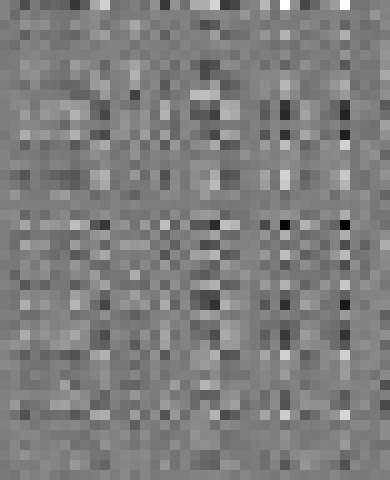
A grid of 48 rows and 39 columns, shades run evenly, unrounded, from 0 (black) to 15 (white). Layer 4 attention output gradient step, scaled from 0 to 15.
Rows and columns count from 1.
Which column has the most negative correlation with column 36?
34
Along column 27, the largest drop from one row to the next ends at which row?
23
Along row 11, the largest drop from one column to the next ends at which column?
29
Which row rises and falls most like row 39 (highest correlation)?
32
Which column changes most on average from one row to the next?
35
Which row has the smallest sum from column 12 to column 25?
8
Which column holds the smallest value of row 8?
21
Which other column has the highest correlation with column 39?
4
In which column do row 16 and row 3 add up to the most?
14
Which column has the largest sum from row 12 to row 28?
39
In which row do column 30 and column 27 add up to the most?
1
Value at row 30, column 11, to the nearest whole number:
6
